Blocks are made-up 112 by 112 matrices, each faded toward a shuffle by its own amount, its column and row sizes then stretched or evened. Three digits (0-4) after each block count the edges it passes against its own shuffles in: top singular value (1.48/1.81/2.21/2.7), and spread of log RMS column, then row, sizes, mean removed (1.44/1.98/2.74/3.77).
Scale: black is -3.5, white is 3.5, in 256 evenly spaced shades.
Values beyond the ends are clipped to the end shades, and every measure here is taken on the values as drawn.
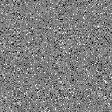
3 1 1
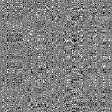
4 3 1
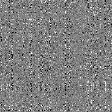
2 3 2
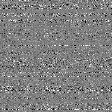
0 1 4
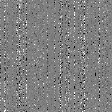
1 4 0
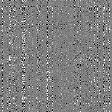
3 4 2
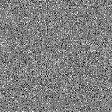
2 0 2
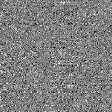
2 1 2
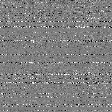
1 0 4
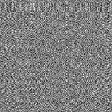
4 2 1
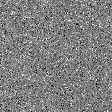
0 0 0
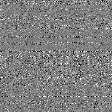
2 1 4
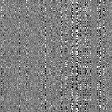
4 4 2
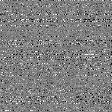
1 1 4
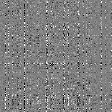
2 4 3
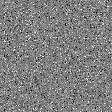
1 0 0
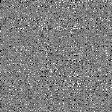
1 2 3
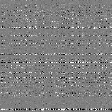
4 2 4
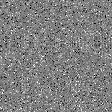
2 0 0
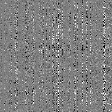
2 4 2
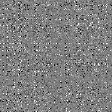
0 3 3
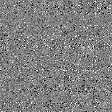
0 1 3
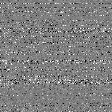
0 0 4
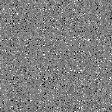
0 2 2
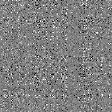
1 3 2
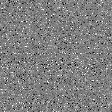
1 0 2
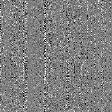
3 4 0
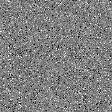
0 2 0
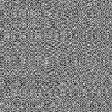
4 0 1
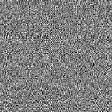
4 2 2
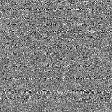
2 0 3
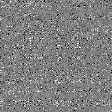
2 1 3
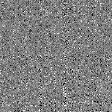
0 3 2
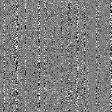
2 4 1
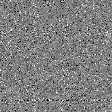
2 1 1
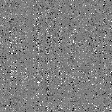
0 3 2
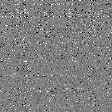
0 1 3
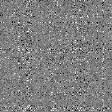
0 3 3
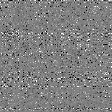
3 1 3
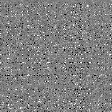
1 2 3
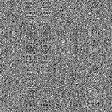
3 1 0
